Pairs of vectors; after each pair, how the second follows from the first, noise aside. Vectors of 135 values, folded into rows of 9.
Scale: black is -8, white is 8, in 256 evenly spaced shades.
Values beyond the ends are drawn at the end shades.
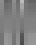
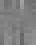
shrunk.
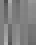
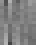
copied.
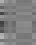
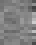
reversed, negated.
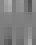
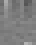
reversed, partly zeroed.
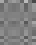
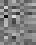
wrapped around, negated, scaled up.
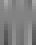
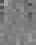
reversed, partly zeroed.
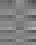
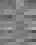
copied.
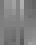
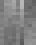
copied.
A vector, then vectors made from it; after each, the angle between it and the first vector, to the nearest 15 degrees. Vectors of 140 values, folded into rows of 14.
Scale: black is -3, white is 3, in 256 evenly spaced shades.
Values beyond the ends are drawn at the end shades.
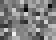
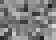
30 degrees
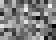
150 degrees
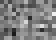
105 degrees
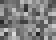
30 degrees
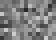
30 degrees
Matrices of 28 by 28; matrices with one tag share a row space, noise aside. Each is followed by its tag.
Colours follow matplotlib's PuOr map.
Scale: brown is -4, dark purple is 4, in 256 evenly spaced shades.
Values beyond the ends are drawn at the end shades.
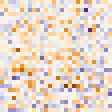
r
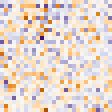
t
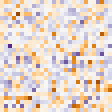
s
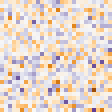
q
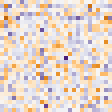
t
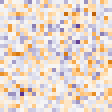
r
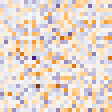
q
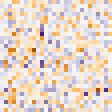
t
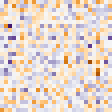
t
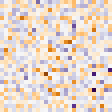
q
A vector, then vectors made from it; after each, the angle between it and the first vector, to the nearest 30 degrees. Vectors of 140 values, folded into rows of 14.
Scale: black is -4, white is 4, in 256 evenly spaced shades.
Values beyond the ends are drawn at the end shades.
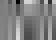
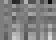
60 degrees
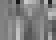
30 degrees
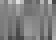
150 degrees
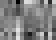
30 degrees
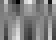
30 degrees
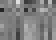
150 degrees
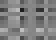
90 degrees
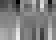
60 degrees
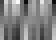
120 degrees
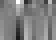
150 degrees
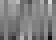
120 degrees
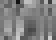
30 degrees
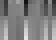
120 degrees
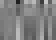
30 degrees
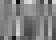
30 degrees
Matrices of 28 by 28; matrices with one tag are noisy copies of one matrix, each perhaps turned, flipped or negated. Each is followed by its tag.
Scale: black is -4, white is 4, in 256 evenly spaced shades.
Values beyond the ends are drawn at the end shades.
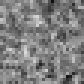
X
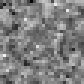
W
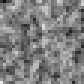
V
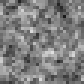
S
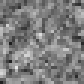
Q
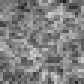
S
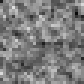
V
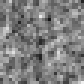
V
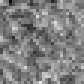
Q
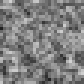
W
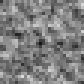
V
